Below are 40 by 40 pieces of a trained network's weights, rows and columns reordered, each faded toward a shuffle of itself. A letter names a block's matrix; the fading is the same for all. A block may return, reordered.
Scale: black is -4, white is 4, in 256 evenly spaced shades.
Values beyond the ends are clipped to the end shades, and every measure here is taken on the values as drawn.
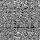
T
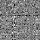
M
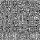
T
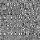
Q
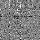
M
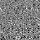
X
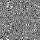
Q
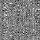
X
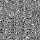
X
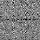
M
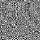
Q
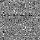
M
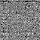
T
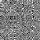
M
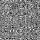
X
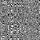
M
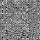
M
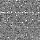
M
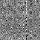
M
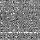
T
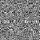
Q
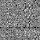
M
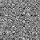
Q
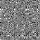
Q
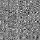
X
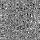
X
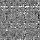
T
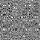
Q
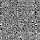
M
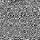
Q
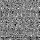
T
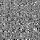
X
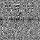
T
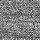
T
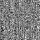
X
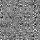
M
